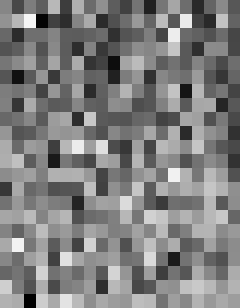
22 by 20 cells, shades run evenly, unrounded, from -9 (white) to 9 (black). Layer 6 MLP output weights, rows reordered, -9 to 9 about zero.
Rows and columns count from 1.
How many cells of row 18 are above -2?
13
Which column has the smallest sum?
15
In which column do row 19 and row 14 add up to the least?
8
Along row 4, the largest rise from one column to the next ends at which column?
16
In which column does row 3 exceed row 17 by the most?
14
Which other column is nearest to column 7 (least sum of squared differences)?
1
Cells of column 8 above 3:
3
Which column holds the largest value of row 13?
9
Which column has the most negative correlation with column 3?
4
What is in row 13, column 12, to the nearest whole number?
-1
